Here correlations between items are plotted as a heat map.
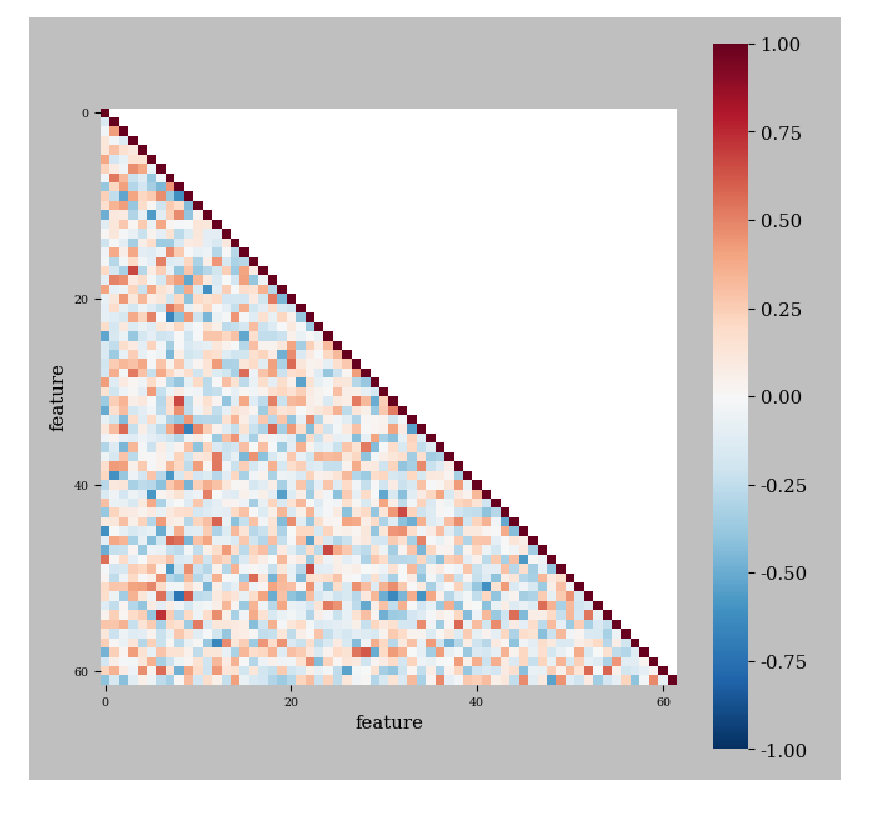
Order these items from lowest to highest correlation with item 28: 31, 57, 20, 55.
55, 57, 20, 31
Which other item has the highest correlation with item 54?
6
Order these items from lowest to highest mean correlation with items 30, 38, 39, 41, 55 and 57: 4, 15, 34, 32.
32, 4, 15, 34
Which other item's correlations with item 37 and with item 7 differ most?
15
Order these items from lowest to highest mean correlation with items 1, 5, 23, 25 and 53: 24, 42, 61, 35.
61, 35, 42, 24
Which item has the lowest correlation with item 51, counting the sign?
41
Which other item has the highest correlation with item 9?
52
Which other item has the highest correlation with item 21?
7
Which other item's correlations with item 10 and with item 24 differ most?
47
